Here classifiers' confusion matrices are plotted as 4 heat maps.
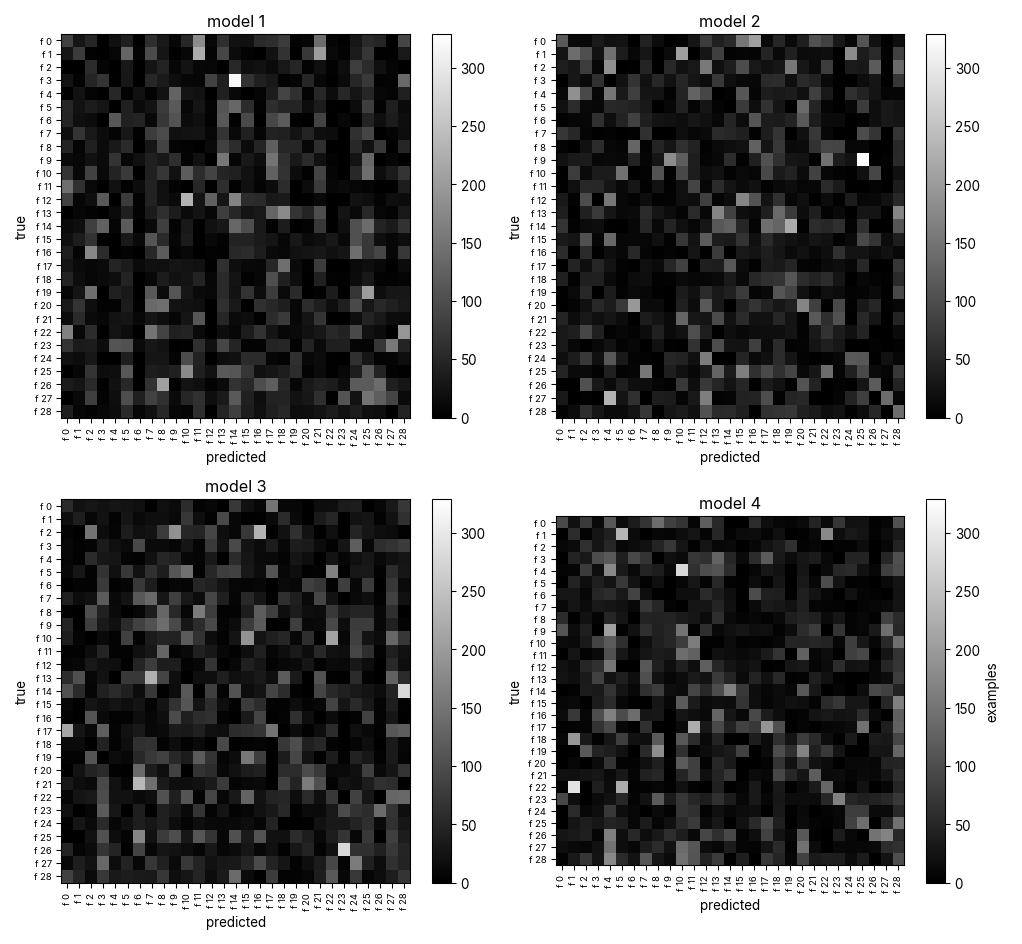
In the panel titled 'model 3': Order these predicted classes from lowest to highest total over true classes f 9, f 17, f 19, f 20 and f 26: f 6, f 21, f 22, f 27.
f 21, f 22, f 27, f 6
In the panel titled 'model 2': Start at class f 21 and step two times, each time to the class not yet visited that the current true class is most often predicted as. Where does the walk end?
f 5
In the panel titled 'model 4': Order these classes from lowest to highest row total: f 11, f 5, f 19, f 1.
f 5, f 1, f 11, f 19
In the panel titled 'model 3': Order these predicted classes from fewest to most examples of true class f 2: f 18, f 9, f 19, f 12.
f 18, f 19, f 12, f 9
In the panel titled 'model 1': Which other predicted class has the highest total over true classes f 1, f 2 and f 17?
f 21
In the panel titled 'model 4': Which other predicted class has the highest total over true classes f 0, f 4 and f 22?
f 10
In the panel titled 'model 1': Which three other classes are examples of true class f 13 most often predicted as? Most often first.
f 18, f 17, f 21
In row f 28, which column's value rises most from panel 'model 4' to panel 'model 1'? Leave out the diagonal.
f 14
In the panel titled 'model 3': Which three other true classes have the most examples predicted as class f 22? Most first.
f 10, f 5, f 28
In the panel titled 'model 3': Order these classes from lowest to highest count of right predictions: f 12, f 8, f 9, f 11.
f 11, f 12, f 9, f 8
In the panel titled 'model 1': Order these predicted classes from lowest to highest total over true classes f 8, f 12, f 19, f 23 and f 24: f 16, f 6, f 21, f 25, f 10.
f 6, f 21, f 16, f 25, f 10
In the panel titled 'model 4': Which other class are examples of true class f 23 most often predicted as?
f 8
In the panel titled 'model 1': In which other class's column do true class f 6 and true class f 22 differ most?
f 28
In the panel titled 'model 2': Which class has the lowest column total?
f 27
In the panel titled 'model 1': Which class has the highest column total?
f 25
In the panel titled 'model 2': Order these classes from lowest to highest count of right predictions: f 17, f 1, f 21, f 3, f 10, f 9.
f 17, f 3, f 10, f 21, f 1, f 9
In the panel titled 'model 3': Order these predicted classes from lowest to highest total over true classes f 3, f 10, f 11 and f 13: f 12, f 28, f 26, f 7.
f 26, f 12, f 28, f 7
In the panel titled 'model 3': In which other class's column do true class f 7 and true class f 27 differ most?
f 24
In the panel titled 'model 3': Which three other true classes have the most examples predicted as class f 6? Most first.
f 21, f 25, f 20
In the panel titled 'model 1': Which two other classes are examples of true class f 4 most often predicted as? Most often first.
f 9, f 18
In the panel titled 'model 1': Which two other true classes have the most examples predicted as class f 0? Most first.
f 22, f 11
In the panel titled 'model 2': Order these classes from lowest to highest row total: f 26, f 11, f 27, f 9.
f 11, f 26, f 27, f 9
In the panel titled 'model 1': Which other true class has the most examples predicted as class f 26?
f 27
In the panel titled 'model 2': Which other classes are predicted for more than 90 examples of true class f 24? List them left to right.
f 4, f 12, f 25
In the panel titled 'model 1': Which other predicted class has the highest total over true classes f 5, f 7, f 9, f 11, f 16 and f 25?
f 13
